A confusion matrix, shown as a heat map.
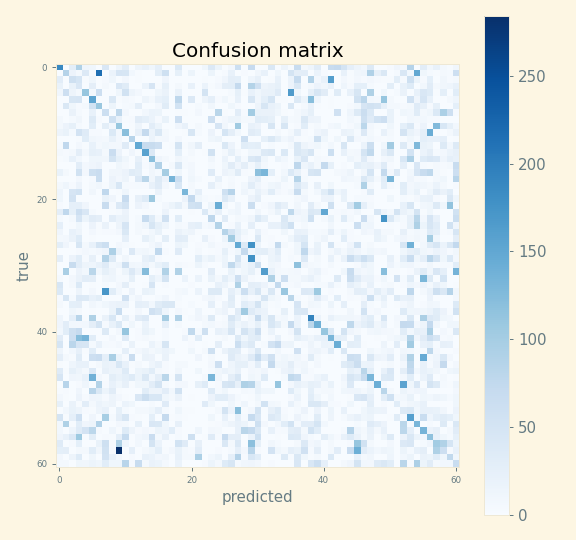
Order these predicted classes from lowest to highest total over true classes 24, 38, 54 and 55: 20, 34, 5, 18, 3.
20, 34, 18, 3, 5
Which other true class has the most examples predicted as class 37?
28
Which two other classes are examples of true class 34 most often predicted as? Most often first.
7, 39
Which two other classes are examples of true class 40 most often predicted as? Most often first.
10, 56
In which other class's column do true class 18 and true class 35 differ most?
46
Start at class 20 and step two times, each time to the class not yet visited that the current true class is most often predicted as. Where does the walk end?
53
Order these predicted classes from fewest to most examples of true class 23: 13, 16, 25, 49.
25, 16, 13, 49
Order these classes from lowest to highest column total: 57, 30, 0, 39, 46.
0, 39, 57, 46, 30
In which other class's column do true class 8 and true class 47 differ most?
5
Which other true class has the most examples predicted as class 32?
45
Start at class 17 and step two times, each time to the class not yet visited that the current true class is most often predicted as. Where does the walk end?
13
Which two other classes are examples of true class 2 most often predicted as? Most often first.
41, 38
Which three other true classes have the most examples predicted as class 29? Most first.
27, 57, 7
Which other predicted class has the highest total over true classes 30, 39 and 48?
52
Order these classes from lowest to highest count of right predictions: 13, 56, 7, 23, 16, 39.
7, 23, 16, 56, 39, 13
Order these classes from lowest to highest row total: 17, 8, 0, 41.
8, 17, 41, 0
